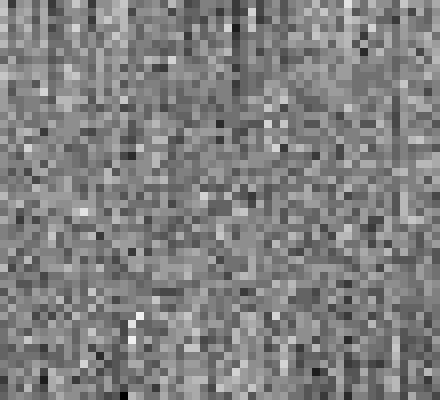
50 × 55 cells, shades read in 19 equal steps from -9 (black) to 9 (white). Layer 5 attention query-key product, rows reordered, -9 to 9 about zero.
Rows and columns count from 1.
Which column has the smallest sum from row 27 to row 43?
19
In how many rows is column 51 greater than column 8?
24
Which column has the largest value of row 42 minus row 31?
25
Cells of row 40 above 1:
14
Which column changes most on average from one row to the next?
44
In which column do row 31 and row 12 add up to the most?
6
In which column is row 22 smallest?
4
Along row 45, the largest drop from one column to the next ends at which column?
13
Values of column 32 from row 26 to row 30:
-4 0 0 1 1
